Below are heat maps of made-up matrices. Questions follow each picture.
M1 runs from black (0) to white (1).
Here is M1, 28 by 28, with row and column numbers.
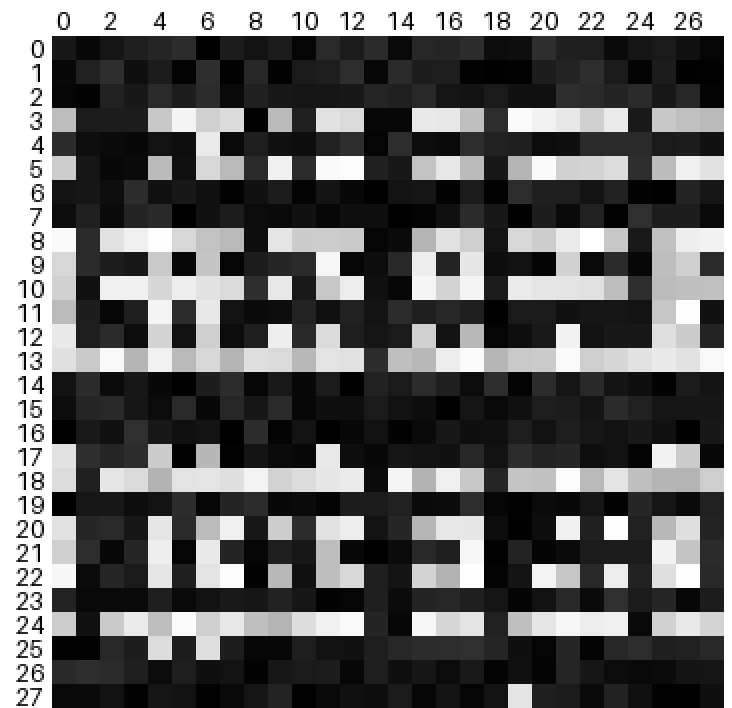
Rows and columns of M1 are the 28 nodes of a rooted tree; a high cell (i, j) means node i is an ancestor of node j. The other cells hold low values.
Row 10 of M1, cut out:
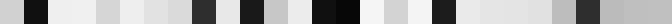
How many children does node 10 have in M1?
2
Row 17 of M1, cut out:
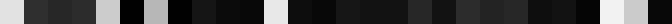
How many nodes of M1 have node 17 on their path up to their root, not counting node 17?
6
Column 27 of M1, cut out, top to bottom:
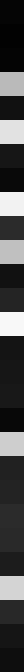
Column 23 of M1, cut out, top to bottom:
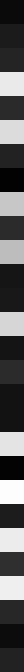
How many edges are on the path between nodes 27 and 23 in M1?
4
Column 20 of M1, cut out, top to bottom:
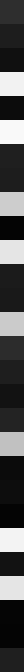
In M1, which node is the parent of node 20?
22
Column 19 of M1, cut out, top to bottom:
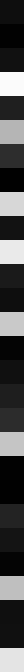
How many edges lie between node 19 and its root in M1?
8
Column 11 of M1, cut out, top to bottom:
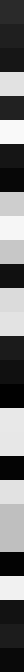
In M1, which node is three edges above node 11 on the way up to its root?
9
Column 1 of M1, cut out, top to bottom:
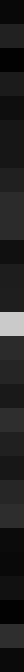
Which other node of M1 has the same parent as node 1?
18
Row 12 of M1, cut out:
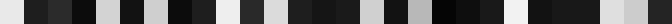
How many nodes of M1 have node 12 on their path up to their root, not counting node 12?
10
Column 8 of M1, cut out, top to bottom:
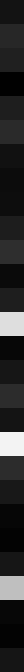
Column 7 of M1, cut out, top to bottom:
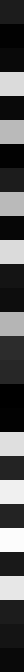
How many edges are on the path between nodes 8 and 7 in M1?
6
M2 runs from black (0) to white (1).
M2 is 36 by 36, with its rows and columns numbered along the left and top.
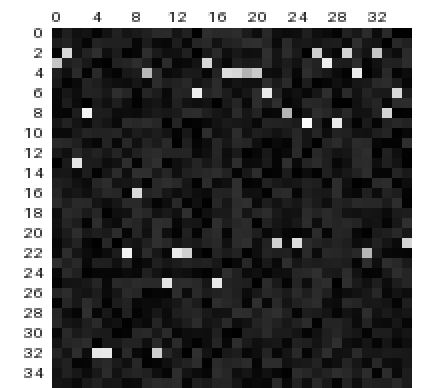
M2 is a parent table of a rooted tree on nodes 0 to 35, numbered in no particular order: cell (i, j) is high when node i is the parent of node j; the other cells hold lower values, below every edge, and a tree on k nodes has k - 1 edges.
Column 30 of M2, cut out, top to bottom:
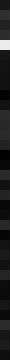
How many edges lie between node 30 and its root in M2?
7
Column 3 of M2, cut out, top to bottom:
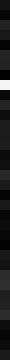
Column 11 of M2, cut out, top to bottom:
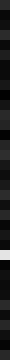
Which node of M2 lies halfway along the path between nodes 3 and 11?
16
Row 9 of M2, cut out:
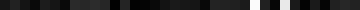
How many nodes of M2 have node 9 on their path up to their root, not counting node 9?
11
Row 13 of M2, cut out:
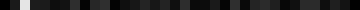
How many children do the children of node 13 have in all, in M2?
4
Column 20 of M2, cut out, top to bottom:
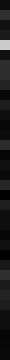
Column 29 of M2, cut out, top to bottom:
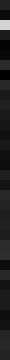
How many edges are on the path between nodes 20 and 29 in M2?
4
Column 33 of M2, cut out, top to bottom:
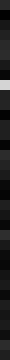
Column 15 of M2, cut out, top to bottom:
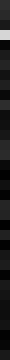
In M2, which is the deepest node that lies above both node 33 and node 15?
8
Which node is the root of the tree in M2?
6
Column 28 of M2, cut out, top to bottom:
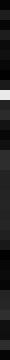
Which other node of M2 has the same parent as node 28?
25
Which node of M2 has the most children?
4
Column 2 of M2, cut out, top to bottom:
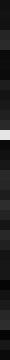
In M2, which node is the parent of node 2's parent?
22
